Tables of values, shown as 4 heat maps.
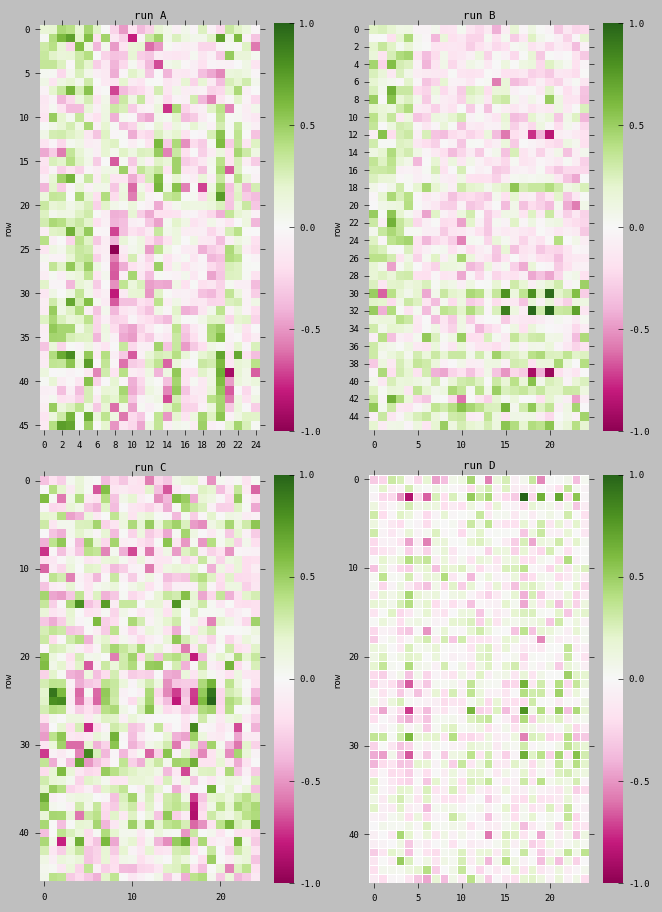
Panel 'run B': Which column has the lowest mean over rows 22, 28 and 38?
10
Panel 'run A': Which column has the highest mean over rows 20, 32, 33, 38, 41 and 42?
20
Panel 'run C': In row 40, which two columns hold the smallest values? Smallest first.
16, 0
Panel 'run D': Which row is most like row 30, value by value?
33
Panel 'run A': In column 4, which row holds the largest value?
2
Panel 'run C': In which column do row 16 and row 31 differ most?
5
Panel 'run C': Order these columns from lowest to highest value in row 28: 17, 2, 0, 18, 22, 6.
22, 0, 6, 18, 2, 17
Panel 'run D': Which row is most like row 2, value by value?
23
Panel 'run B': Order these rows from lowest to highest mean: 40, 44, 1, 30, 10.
1, 10, 44, 40, 30
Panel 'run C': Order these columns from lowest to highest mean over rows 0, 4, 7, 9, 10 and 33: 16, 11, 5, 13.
16, 13, 11, 5
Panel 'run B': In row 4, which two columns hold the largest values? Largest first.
2, 0
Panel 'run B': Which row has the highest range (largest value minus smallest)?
30
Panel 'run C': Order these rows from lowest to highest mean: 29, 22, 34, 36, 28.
22, 28, 29, 34, 36
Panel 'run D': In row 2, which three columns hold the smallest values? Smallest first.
4, 6, 3
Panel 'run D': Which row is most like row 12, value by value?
45
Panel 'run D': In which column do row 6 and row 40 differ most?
19
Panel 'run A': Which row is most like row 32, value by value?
10
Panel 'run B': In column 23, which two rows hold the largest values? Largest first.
32, 30
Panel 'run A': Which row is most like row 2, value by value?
4
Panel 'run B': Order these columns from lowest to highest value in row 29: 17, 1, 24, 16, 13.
1, 13, 17, 16, 24
